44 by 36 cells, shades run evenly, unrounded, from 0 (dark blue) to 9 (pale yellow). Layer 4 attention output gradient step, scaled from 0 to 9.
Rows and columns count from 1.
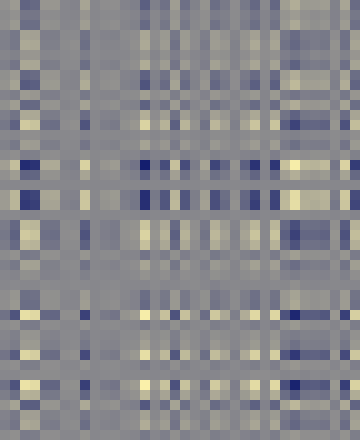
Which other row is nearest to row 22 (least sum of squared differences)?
19
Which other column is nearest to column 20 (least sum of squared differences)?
13
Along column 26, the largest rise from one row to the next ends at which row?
32
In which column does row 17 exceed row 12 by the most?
30
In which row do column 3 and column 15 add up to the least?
17
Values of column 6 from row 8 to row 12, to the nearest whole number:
5 5 4 5 4
